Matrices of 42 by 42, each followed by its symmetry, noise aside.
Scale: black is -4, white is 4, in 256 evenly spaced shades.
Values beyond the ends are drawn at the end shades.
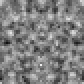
mirrored left to right.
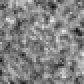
symmetric across the other diagonal.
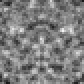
mirrored left to right.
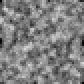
same after a half turn.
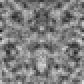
mirrored left to right.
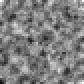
symmetric across the other diagonal.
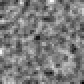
symmetric.
